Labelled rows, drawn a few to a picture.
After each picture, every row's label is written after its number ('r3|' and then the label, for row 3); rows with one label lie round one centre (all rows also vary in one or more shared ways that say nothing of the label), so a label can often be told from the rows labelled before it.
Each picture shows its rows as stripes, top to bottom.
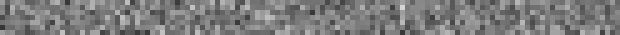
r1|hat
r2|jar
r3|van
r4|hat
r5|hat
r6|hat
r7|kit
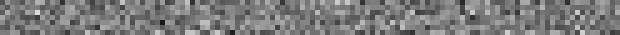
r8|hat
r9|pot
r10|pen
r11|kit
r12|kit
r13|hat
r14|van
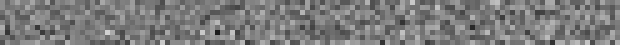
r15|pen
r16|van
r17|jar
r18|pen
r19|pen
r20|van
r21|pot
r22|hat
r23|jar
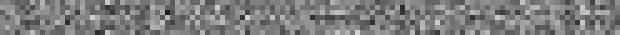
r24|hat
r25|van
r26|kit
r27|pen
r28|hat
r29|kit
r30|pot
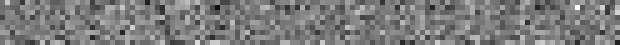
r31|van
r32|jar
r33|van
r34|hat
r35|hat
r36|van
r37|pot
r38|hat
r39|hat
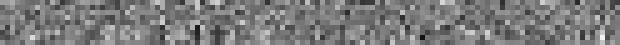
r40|pen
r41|pot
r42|hat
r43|kit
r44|jar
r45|van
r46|hat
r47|pen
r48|kit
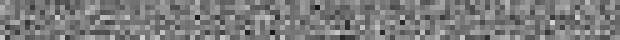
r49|jar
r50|jar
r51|jar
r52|hat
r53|kit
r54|kit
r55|jar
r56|jar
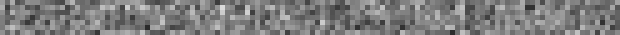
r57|van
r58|hat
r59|van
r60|jar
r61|hat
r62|pen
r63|van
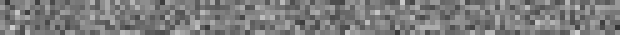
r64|van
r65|jar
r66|kit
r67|pen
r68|pot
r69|van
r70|van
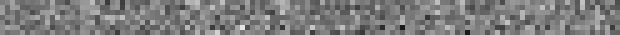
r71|van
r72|kit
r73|van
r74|hat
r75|jar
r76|kit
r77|pen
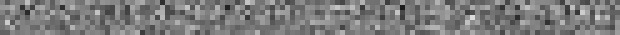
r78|van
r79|van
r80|kit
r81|kit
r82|jar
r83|van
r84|pen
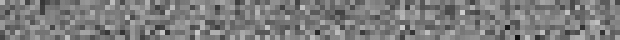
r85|pot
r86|pot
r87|van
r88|hat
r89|van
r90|pot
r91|pot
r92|kit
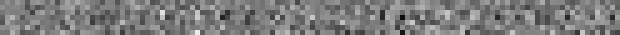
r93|pot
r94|kit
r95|jar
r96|kit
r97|pen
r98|van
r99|kit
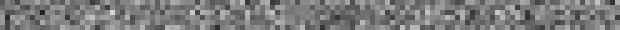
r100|jar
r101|kit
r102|pot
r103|hat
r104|kit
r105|jar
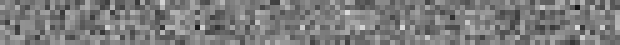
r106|jar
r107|pot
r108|van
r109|van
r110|van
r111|jar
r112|jar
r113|kit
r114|kit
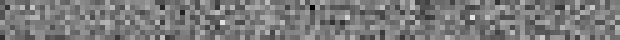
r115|hat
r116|pen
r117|pen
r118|pen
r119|hat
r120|jar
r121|kit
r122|hat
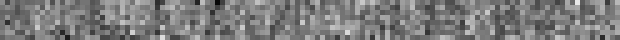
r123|kit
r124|jar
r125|hat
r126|pot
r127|hat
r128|jar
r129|van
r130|jar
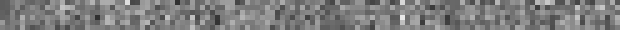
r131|hat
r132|kit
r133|hat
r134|jar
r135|jar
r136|jar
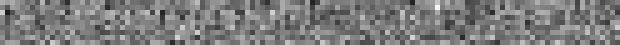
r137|van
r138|van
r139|hat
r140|pen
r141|van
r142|jar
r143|jar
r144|pen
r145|hat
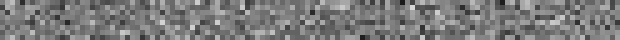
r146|van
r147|pen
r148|pen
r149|jar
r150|hat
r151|jar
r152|pen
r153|van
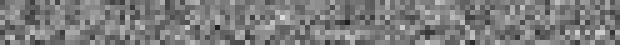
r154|jar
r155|hat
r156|kit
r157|hat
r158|kit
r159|hat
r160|pen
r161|van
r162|van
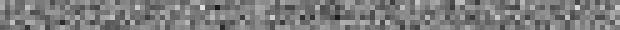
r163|van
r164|van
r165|jar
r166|pen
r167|van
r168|kit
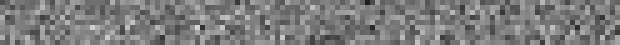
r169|hat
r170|jar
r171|pen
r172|pot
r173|pot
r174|hat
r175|hat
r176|van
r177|van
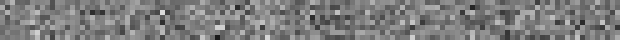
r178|kit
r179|van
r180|pot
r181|pen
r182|pen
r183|hat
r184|pot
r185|kit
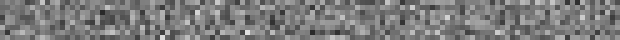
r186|hat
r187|pen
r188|pot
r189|kit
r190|van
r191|jar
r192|pen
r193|jar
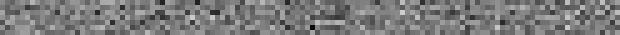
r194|pen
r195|kit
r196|jar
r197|van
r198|pen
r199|pen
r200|pot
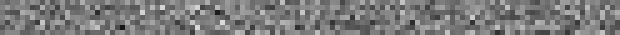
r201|jar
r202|jar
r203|jar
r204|pen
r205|hat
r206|pot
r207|kit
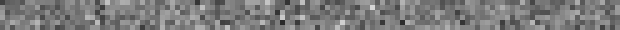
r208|hat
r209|pot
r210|jar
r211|jar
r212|pen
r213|pot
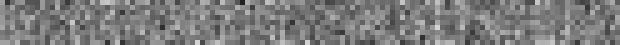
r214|hat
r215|van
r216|pot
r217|pot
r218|van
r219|van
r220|jar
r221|pen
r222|pen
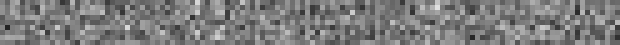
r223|van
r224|van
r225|van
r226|pen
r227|jar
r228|hat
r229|hat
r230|pen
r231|kit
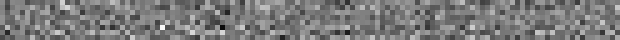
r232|kit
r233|kit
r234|van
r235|jar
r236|jar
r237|jar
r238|hat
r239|pot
